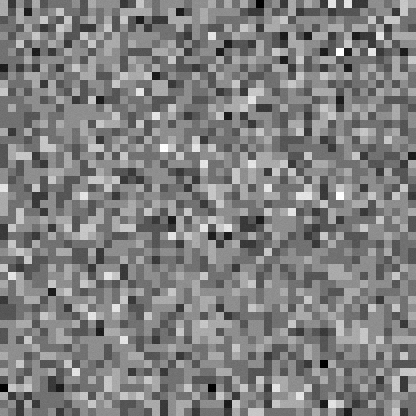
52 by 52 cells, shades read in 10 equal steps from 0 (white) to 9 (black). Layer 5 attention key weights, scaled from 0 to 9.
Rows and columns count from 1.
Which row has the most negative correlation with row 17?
31
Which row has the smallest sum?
43
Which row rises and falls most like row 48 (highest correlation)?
49
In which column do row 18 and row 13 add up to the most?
13
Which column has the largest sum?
41
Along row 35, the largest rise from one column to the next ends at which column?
16
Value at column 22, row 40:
6
